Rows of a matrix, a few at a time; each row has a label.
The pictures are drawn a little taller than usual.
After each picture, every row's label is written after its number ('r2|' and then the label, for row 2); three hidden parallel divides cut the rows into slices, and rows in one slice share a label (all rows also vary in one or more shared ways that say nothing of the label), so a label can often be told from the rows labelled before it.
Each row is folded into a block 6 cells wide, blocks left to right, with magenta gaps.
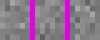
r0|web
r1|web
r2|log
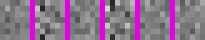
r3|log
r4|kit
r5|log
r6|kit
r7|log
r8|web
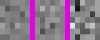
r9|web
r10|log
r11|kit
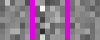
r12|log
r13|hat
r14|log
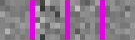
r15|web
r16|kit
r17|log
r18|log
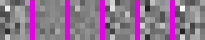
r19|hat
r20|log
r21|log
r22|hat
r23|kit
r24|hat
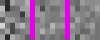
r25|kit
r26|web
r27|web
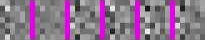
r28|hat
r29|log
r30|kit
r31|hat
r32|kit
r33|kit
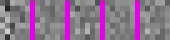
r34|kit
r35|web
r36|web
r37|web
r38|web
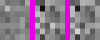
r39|log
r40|kit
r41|kit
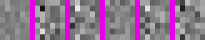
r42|log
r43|kit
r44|hat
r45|log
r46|hat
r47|kit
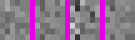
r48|log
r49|web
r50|kit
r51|web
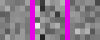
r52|log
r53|kit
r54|web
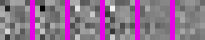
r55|kit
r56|kit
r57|hat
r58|hat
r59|log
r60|web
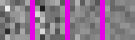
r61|hat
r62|kit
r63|log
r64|web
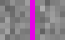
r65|web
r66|log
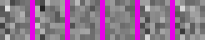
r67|hat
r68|kit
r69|log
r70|log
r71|hat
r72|hat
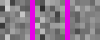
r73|hat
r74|kit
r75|log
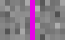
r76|log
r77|web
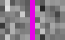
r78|hat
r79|kit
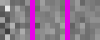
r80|hat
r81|log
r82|log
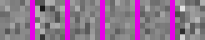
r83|log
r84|kit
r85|log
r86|web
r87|log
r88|hat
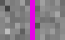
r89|web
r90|log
